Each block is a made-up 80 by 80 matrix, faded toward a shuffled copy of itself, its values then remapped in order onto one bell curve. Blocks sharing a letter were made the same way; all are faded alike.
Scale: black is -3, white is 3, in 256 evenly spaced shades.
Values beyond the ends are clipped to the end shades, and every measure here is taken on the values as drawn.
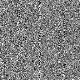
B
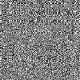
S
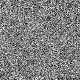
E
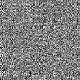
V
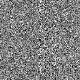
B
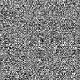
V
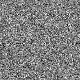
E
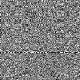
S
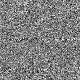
E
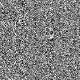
B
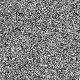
E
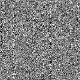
B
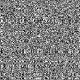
S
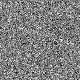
E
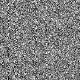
B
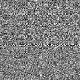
S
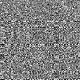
S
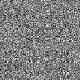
V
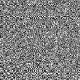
S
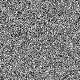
E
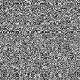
S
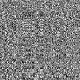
V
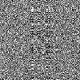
V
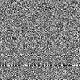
S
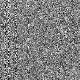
B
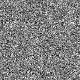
E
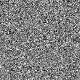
E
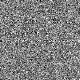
E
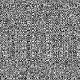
S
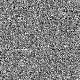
E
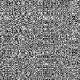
V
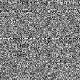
S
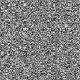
V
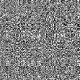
V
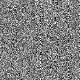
B
